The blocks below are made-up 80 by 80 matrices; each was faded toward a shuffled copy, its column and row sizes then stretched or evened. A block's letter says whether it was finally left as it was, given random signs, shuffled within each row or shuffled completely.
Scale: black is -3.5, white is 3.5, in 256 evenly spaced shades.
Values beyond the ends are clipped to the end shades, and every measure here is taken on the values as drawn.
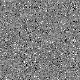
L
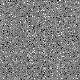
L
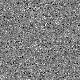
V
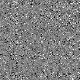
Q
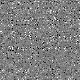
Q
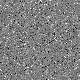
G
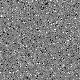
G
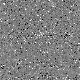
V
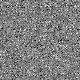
V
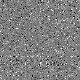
L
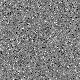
G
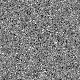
G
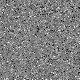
V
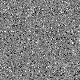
V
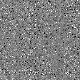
L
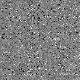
L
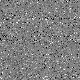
V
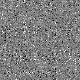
L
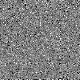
L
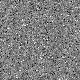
G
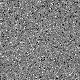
G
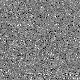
V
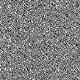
Q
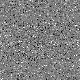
V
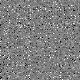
Q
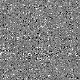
L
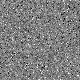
G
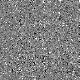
L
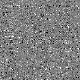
Q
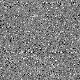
V
